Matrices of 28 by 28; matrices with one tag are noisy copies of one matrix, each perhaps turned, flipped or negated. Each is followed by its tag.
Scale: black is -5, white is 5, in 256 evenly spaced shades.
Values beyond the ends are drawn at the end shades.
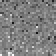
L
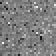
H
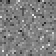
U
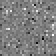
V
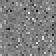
V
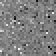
H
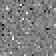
V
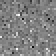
H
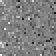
L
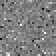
U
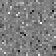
U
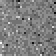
L
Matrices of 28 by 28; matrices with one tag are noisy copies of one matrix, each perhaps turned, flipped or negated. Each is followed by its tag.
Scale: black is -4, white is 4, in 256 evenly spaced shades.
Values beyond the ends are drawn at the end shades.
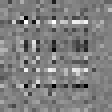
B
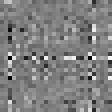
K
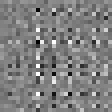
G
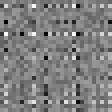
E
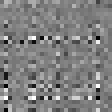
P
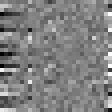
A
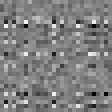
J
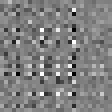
G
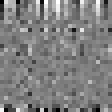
A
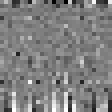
A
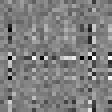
K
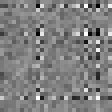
P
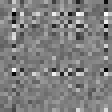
P
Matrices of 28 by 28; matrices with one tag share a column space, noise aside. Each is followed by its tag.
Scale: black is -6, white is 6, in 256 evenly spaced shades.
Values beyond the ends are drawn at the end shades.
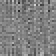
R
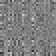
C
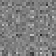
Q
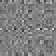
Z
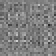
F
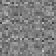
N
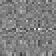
Z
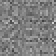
N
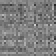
F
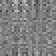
R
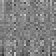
C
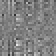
C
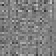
R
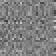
N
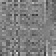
C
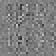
F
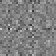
Z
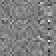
N
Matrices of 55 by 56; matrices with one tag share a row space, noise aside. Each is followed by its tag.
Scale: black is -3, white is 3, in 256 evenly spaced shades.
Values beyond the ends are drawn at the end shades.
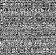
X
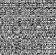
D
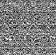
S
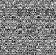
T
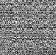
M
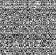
S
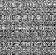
D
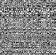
S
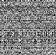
D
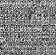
X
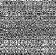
X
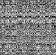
T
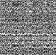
M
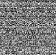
T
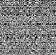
S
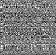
X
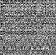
X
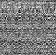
D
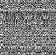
X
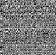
X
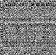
X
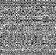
X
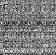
X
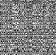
M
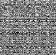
S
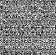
X
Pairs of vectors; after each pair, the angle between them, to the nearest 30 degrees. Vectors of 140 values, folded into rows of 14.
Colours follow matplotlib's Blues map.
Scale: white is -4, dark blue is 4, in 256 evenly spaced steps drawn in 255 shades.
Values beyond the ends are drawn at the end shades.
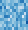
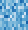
30 degrees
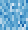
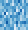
90 degrees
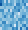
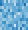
30 degrees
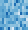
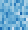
30 degrees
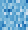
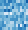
30 degrees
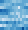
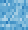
60 degrees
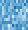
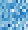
120 degrees
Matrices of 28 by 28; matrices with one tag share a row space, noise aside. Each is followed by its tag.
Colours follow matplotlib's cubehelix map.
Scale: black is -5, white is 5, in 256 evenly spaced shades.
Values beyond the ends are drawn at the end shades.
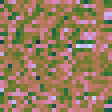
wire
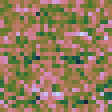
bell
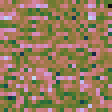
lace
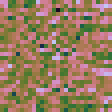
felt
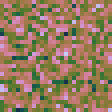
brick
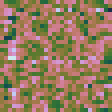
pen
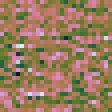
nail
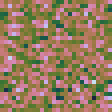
pen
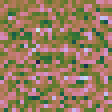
bell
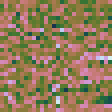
felt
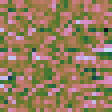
wire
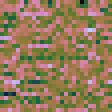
lace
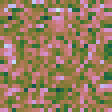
pen
